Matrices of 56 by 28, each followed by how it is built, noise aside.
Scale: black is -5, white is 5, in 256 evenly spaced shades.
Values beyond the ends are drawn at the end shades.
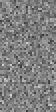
noise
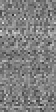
repeating columns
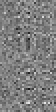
low rank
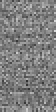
blocks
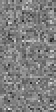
low rank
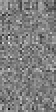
low rank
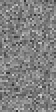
repeating rows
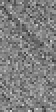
Toeplitz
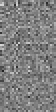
low rank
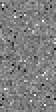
sparse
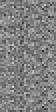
repeating rows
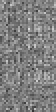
blocks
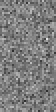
noise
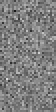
noise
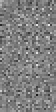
low rank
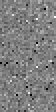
sparse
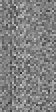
repeating rows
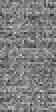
blocks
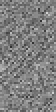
Hankel
